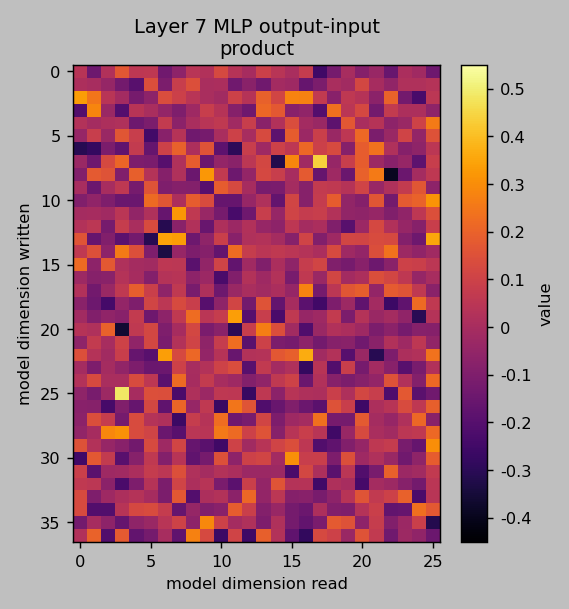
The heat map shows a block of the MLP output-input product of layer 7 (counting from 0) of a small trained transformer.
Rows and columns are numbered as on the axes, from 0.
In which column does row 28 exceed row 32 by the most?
3
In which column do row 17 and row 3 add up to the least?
17
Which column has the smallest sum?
6
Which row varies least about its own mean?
16
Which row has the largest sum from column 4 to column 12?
28
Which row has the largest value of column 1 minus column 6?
14
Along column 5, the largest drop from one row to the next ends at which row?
13
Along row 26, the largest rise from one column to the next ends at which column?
11
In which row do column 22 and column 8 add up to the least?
8
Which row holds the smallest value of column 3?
20
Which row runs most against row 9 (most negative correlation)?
32
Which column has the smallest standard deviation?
19
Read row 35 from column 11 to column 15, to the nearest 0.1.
0 0 -0.1 0 -0.1
